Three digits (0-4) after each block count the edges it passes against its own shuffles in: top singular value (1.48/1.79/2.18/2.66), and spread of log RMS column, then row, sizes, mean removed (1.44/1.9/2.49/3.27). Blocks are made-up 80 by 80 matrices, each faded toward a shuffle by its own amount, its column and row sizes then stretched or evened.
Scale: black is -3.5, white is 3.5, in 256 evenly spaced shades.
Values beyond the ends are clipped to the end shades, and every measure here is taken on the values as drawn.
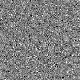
2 0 1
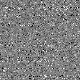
0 1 3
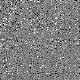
0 3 3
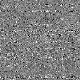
1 0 3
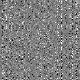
3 3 0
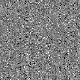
1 2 0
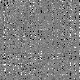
0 3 2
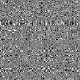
3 2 3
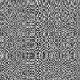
4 4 0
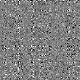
2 3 3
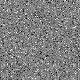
2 0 0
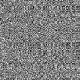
3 0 1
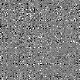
1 3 3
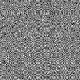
4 0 1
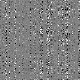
2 4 2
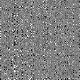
2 3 1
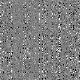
1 4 1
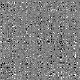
1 3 3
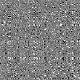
3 2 2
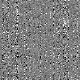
1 4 1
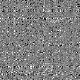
2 2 3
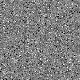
1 0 0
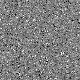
0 0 0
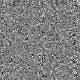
2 3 0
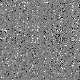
1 2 1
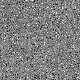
1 0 0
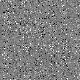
0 2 1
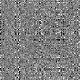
3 3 2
